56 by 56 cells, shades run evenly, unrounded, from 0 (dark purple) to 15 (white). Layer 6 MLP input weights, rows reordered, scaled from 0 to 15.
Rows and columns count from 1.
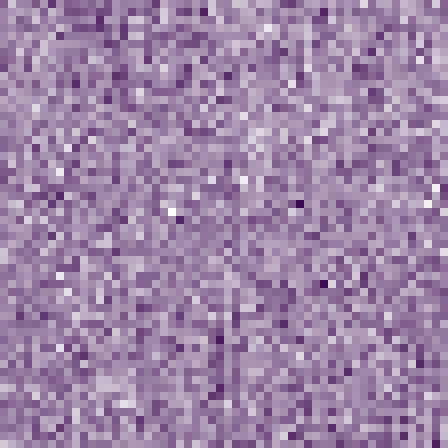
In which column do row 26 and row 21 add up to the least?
38
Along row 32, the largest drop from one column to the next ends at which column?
30
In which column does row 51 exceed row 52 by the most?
16
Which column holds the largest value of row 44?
8
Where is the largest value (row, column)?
27, 22
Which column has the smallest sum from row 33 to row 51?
28
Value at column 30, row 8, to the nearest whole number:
7
